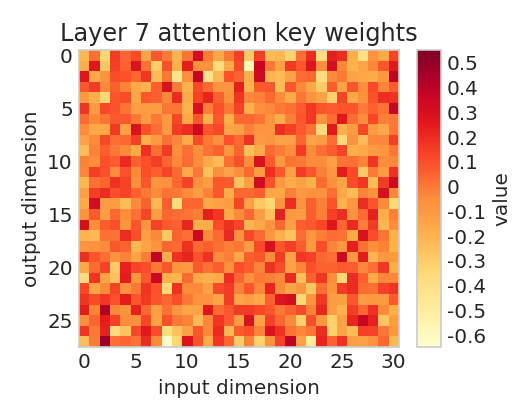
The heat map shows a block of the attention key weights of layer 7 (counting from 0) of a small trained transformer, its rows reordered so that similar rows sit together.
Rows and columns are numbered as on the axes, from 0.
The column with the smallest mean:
16
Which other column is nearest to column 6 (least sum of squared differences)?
19
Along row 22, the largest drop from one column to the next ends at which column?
8
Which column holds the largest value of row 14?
1
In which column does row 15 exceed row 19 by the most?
28
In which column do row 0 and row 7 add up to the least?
23
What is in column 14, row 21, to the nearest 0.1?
0.2
